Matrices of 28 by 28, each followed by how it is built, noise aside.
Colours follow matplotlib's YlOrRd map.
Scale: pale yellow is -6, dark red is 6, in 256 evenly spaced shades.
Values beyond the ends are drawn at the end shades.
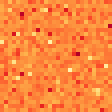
sparse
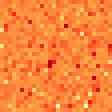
sparse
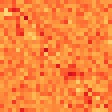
banded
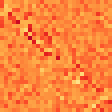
banded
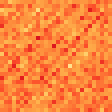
Hankel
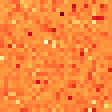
sparse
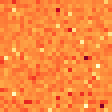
sparse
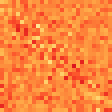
banded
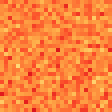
repeating columns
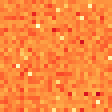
sparse
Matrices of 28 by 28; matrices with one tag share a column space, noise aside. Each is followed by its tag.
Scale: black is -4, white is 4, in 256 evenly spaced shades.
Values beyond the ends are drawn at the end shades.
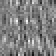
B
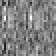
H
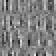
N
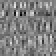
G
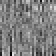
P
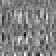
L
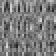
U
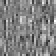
B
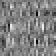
G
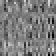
U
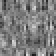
N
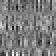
N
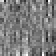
P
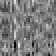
U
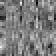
H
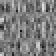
U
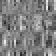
N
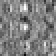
U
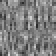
H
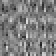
U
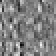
U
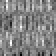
N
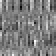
N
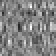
G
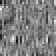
B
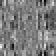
H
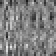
H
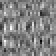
G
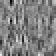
B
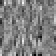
B
